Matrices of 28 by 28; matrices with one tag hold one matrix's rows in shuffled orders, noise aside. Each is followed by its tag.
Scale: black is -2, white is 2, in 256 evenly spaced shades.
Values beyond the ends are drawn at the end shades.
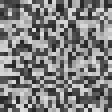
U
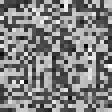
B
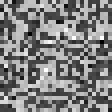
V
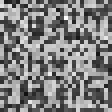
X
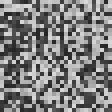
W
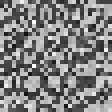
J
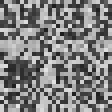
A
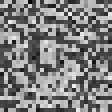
V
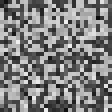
X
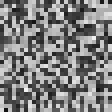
J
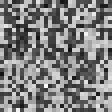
J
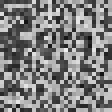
W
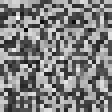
A
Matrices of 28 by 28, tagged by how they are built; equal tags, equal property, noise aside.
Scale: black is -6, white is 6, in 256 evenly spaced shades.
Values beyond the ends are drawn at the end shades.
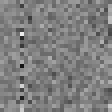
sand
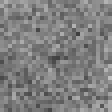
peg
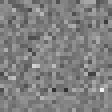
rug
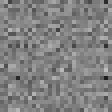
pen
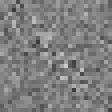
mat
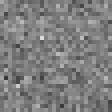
pen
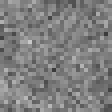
peg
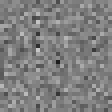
sand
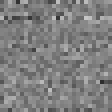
rug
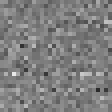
rug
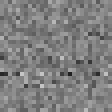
rug
